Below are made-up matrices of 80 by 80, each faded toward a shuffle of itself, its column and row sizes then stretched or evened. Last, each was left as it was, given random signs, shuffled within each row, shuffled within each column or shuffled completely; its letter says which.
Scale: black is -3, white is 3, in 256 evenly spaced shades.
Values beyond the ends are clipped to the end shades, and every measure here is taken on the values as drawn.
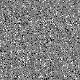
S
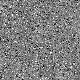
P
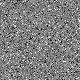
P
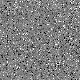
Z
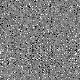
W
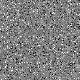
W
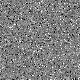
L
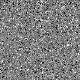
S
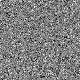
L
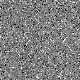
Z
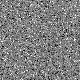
P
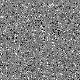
S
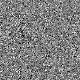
S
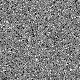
P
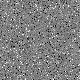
P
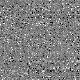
W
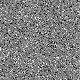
P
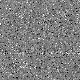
L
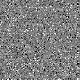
W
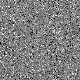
Z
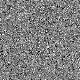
L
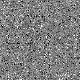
S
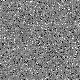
P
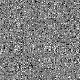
W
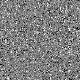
W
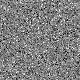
P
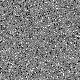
P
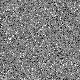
P
